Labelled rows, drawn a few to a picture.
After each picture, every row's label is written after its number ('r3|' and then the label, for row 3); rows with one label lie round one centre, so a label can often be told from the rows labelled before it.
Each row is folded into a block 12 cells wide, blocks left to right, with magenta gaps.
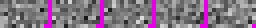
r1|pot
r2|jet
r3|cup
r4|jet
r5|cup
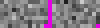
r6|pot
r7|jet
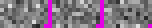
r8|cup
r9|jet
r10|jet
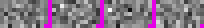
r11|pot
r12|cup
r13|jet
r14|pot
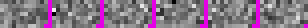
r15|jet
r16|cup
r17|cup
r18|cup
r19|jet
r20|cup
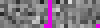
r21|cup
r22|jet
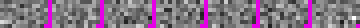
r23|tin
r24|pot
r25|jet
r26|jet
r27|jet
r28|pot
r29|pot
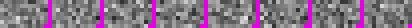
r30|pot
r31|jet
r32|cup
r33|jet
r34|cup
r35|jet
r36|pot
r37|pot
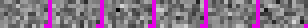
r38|pot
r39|pot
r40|pot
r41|jet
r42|jet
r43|cup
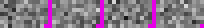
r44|pot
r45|tin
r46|jet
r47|pot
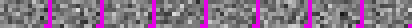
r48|cup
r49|tin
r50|tin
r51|cup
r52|tin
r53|jet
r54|pot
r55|tin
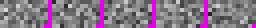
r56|pot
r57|pot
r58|tin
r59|tin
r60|cup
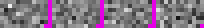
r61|cup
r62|jet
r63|tin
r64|jet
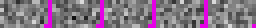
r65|cup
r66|jet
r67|jet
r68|pot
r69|pot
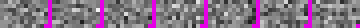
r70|tin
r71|tin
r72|jet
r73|pot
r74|cup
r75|pot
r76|pot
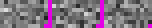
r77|jet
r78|tin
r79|pot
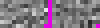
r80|tin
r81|pot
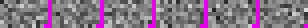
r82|pot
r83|pot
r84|pot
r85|jet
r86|cup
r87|tin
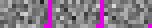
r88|jet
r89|jet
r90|cup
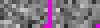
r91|tin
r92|jet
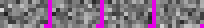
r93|cup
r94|cup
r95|jet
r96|jet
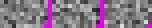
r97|jet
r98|pot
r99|tin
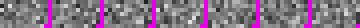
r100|cup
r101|tin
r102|cup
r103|cup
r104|jet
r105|cup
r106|tin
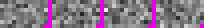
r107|tin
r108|pot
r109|cup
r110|jet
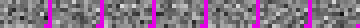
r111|jet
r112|tin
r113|pot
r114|pot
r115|pot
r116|tin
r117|tin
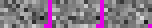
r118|jet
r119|jet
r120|cup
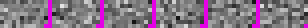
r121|jet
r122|cup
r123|tin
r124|jet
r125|tin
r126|tin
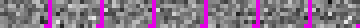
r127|cup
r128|pot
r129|cup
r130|cup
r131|pot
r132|jet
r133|cup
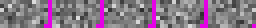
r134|cup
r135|pot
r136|cup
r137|jet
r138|tin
